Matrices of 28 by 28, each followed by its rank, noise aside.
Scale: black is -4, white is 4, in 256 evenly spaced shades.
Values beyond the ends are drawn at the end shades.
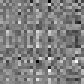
three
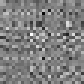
four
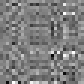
three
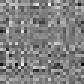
four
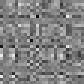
three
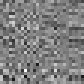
three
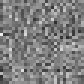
eight
